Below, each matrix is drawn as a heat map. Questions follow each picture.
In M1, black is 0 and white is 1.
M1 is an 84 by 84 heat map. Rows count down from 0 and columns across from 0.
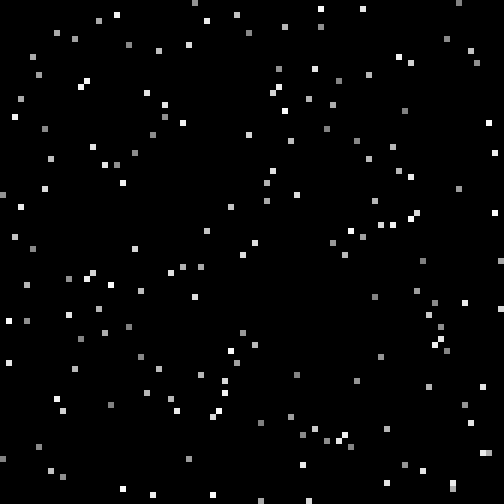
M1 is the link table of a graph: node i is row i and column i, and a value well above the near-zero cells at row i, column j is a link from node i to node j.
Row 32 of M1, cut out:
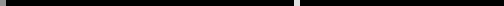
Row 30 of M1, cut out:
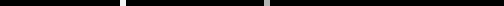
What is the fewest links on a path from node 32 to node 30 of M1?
5
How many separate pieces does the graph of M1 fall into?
5
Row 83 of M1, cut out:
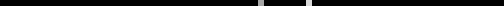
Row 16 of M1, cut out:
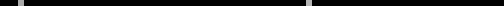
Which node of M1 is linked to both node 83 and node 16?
node 51
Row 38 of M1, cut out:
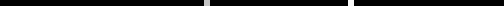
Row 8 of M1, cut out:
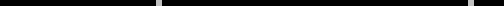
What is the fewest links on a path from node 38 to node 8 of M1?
7
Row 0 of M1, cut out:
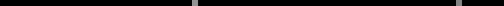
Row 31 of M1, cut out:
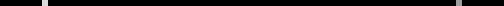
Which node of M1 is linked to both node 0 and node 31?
node 76
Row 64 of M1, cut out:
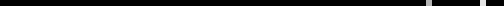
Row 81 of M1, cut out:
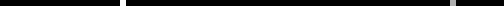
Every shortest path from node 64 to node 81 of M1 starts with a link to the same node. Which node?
node 80
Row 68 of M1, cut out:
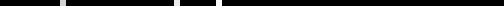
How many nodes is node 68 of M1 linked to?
3
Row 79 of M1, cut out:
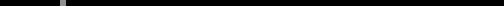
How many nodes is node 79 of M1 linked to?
1
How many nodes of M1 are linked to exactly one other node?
3
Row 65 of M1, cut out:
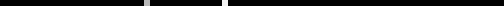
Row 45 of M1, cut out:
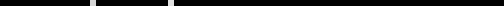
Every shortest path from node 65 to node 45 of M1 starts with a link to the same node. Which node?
node 24
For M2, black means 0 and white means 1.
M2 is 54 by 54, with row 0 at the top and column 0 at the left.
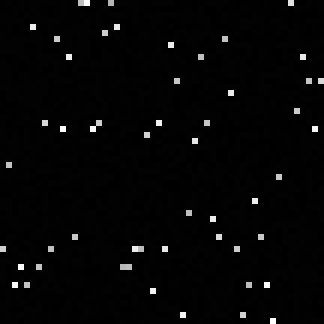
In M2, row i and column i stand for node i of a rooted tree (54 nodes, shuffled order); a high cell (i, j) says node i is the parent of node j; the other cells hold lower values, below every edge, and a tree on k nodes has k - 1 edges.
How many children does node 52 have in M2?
2
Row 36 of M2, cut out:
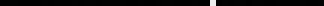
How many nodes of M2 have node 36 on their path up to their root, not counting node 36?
2
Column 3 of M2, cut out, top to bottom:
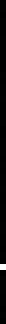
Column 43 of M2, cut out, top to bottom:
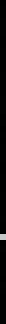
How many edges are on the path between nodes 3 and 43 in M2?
5
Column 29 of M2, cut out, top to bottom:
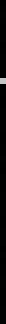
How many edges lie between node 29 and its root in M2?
4
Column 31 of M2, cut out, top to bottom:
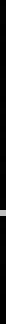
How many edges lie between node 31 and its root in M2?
5
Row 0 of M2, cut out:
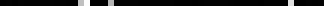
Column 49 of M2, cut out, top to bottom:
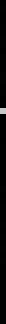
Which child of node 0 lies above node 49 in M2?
18
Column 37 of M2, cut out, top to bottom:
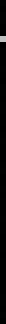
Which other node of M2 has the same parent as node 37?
9
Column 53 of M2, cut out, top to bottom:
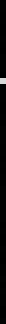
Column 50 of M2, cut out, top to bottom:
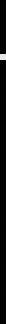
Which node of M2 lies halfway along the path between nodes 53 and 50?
47
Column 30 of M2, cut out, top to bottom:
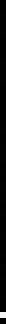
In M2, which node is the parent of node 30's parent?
21
